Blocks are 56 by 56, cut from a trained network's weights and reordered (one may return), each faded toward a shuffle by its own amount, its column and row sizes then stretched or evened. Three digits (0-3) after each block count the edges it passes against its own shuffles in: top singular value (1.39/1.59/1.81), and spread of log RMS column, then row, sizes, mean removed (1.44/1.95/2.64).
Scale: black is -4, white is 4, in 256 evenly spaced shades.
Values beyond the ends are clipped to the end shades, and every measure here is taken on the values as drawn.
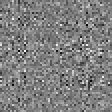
3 2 2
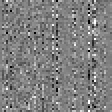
1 3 0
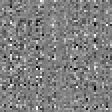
0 3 2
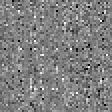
0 3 1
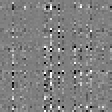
3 3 2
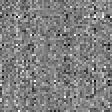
1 2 2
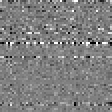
3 0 3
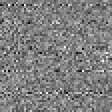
3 0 2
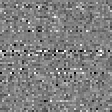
2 0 3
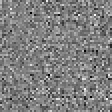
1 2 1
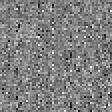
0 2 1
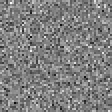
2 0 0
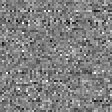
2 0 2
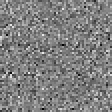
1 1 1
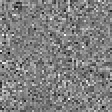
0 1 1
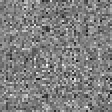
3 2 1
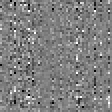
0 3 1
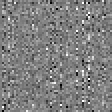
0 3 0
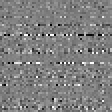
2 0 3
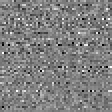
2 0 3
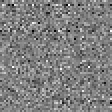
1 1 2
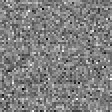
1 0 0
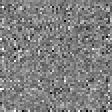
0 1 2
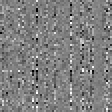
2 3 0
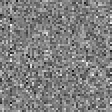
2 1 0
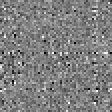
2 2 2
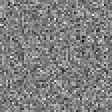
1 0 1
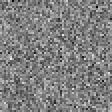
0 0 0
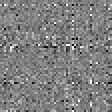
2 2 2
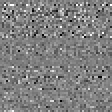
1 0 3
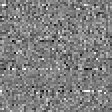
2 0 2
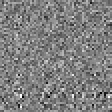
3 1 1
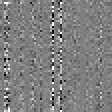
3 3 0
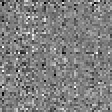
2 3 1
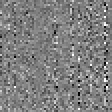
1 3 0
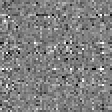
2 2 2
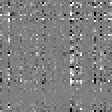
2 3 3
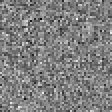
1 0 1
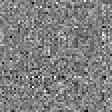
2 1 1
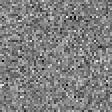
1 0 1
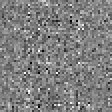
0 2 1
